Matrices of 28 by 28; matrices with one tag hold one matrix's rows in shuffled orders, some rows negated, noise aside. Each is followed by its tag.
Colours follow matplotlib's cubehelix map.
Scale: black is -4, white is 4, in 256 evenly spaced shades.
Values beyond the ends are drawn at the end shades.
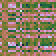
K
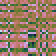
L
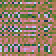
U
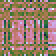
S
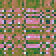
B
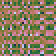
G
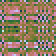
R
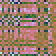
U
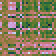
K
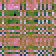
R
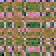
B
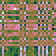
R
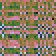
R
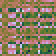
K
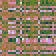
K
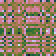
B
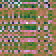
U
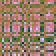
G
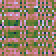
R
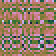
G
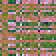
K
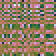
G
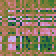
K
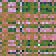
K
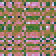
B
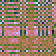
R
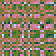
G
